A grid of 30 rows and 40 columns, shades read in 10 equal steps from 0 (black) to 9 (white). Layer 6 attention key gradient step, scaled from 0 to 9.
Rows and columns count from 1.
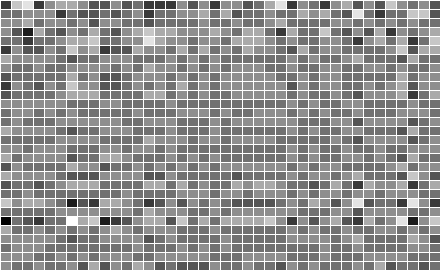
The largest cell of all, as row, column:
25, 7
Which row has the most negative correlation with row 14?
2
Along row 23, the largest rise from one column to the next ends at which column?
38
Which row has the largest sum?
5
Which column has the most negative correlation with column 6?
30
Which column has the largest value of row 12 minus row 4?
3
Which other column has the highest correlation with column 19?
17
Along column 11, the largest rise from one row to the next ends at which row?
26
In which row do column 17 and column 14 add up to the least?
23
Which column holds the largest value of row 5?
14
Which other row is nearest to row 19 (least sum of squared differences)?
9
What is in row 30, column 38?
4
